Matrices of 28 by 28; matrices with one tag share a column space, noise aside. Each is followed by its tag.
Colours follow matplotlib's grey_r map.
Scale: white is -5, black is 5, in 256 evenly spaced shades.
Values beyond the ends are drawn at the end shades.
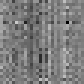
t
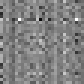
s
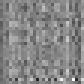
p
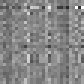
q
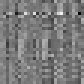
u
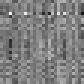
u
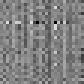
t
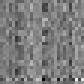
p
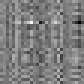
t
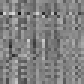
u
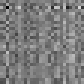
q
